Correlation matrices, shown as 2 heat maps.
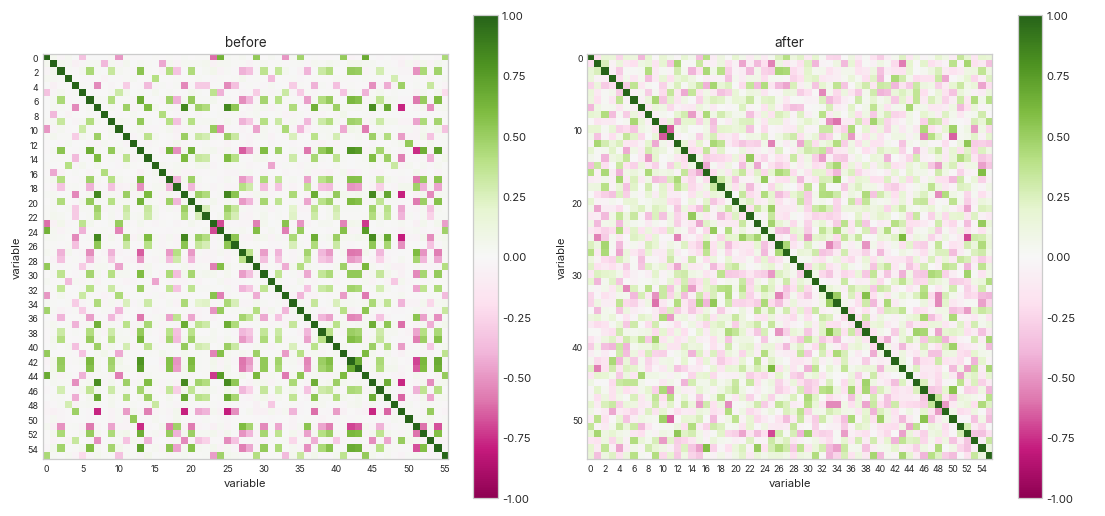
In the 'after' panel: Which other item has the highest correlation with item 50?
46
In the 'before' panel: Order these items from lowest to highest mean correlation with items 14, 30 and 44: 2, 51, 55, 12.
51, 12, 2, 55
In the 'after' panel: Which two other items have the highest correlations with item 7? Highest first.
44, 39
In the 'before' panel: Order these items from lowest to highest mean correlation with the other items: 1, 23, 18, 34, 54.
18, 23, 1, 34, 54
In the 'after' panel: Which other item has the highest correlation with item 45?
38
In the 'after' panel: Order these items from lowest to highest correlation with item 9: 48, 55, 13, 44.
44, 13, 48, 55
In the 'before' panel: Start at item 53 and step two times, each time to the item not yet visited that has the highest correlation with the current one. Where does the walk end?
4
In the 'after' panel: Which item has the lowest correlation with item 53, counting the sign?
10
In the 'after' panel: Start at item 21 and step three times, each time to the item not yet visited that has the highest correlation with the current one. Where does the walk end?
55
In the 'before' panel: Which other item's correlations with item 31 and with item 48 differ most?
15
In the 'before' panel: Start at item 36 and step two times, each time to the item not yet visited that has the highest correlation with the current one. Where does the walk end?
27
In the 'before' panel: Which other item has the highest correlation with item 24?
44
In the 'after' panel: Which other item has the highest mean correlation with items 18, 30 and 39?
47
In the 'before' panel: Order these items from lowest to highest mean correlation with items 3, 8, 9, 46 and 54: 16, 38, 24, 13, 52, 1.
1, 24, 16, 38, 52, 13
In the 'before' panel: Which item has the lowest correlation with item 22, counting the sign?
49
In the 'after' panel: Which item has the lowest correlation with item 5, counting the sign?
32
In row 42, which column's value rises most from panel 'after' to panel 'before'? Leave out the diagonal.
6
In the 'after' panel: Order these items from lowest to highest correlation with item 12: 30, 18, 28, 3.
28, 3, 30, 18
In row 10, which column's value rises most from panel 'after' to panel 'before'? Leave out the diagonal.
11
